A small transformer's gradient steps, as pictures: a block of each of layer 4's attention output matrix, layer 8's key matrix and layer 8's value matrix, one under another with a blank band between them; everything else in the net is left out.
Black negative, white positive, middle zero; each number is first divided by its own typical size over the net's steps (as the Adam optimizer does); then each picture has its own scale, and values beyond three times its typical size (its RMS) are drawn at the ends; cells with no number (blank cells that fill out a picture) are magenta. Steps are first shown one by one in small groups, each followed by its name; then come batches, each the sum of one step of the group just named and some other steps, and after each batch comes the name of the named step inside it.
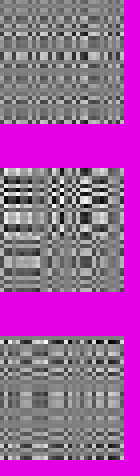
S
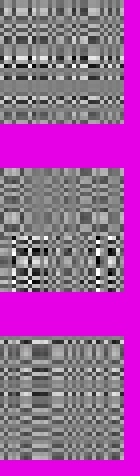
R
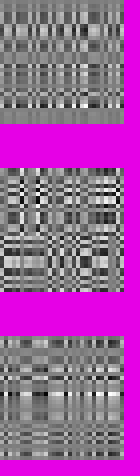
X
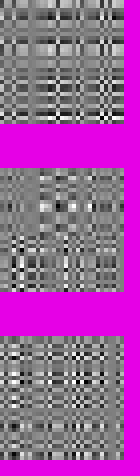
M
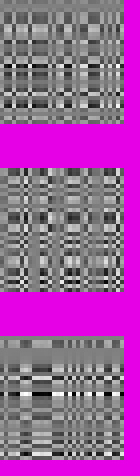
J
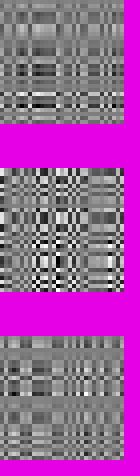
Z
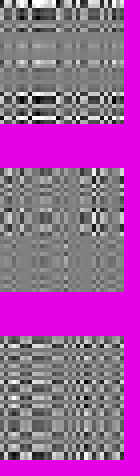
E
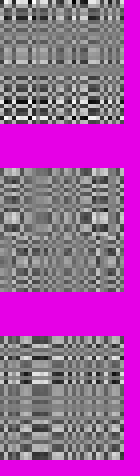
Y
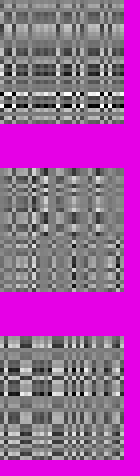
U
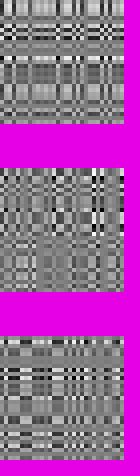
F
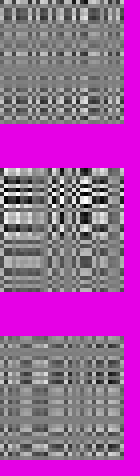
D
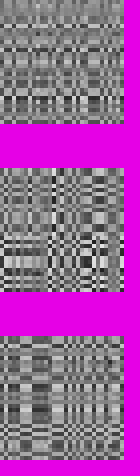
D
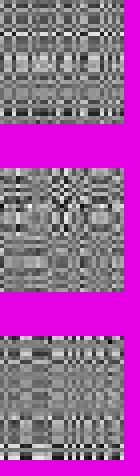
S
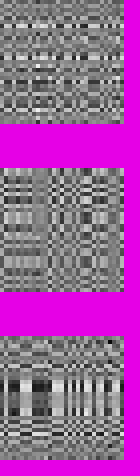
S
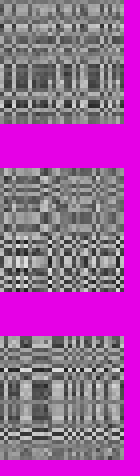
U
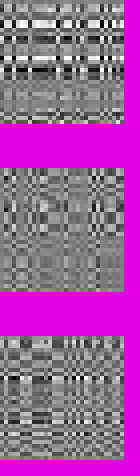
F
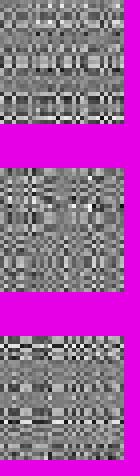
M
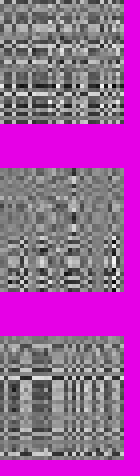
J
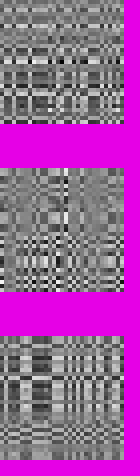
Z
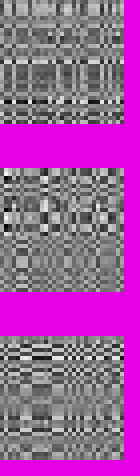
Y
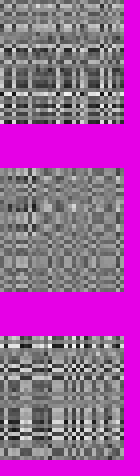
U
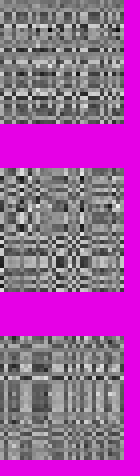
X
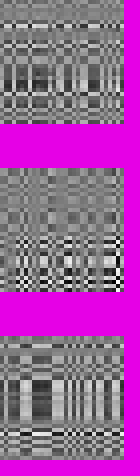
J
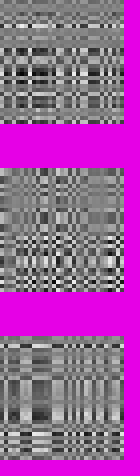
Z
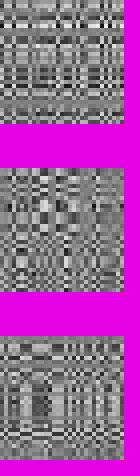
M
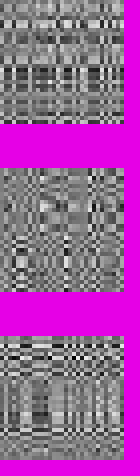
M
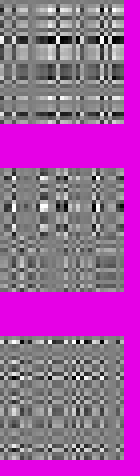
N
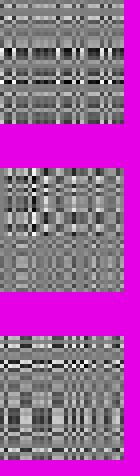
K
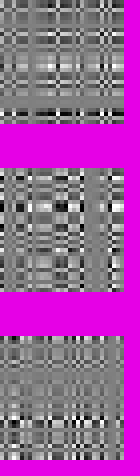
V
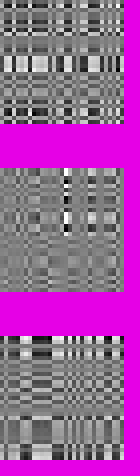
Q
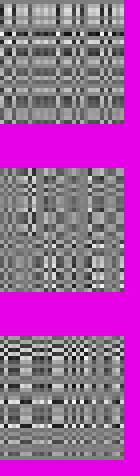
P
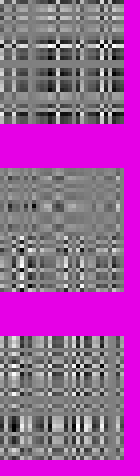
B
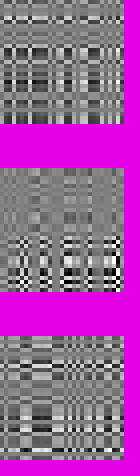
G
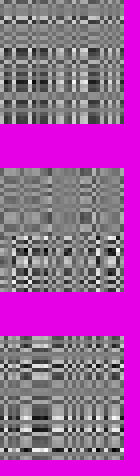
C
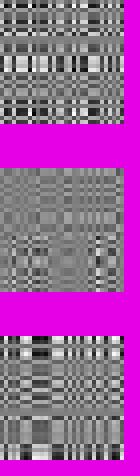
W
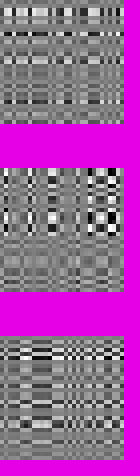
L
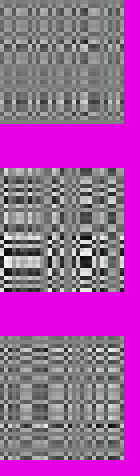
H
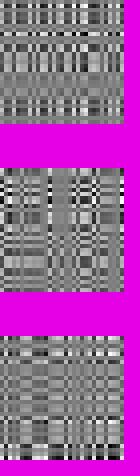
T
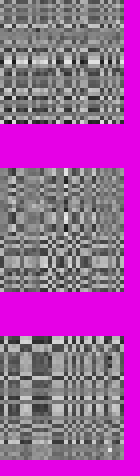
Q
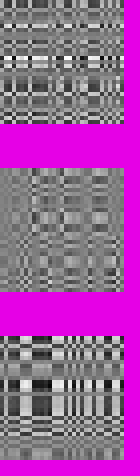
Q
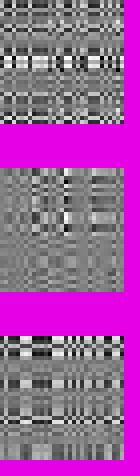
Q
